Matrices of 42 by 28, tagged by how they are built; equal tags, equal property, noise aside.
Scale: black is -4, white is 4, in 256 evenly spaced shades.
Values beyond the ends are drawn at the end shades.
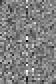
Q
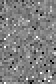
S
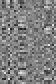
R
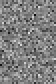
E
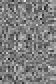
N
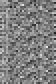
E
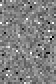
S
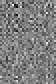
R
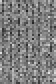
N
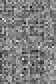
N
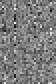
Q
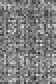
N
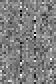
Q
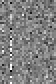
Q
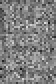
N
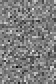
E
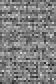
N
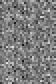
E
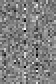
Q
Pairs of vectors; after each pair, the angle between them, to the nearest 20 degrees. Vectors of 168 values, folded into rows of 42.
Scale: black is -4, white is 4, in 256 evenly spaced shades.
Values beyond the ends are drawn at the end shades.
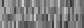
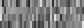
80 degrees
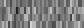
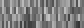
120 degrees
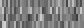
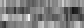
100 degrees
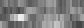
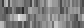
40 degrees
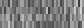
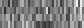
20 degrees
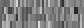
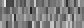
100 degrees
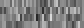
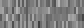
100 degrees
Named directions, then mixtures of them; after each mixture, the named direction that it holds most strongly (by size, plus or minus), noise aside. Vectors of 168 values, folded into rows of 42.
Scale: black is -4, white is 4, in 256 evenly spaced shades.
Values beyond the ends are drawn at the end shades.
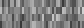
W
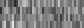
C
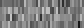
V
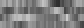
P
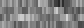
P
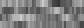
P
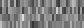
W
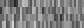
C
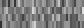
W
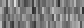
C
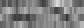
P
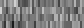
C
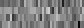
V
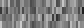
W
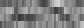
P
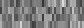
W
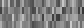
W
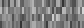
W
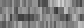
P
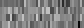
V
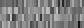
V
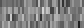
V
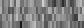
W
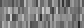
V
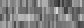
P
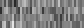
C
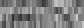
P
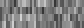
C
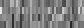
W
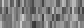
W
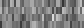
W
